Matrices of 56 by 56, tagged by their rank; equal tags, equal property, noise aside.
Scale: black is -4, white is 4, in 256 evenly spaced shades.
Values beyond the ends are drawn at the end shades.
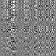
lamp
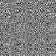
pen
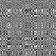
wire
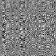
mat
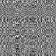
mat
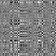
lamp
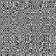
mat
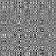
pen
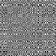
pen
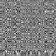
pen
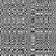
wire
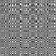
wire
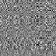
mat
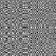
lamp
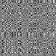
pen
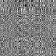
pen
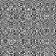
mat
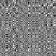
pen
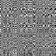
pen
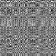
pen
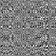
mat
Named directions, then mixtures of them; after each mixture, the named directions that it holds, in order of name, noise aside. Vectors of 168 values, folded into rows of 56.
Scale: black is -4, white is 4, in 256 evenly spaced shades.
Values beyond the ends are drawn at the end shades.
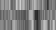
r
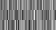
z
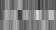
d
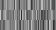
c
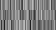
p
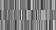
c.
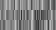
c, r.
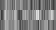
c, d.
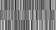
c, p.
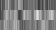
d.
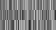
p, z.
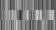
d, p.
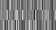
z.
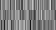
p.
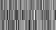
z.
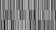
p.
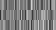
c.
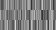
c, z.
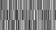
z.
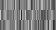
c.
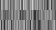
p, r.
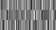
c, z.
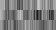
d, z.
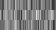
c, d.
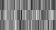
c, d.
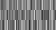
c, z.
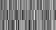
z.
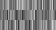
r, z.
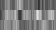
d.
